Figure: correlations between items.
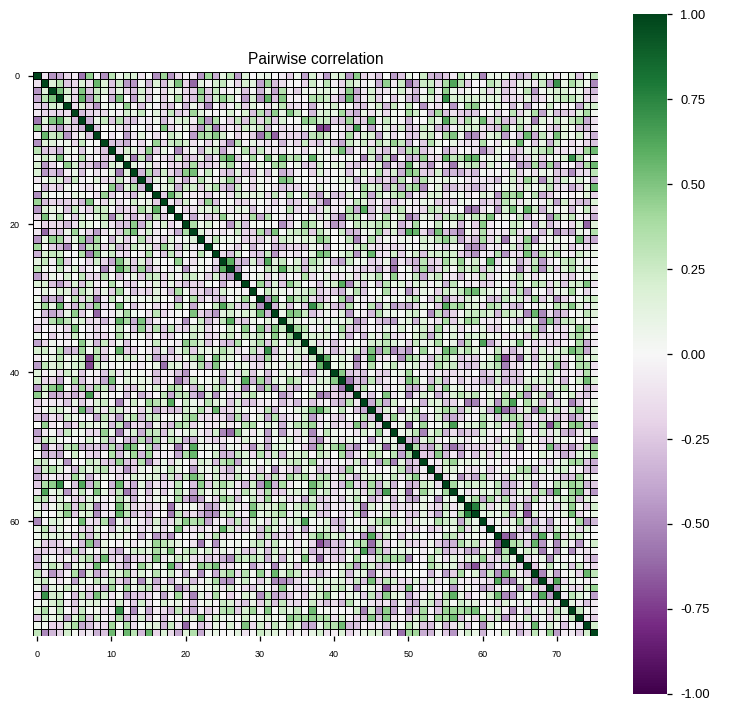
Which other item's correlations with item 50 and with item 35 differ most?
47
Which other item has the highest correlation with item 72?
11
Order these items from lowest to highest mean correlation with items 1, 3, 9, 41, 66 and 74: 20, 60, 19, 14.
20, 60, 19, 14
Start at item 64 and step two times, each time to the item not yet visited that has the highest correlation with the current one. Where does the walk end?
18
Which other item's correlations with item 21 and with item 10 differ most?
60
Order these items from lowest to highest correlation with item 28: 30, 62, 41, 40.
62, 40, 30, 41
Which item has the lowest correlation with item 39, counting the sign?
7
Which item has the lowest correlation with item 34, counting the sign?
68
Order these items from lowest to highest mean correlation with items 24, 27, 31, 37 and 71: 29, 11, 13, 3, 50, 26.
50, 13, 26, 29, 11, 3
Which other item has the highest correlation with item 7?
43
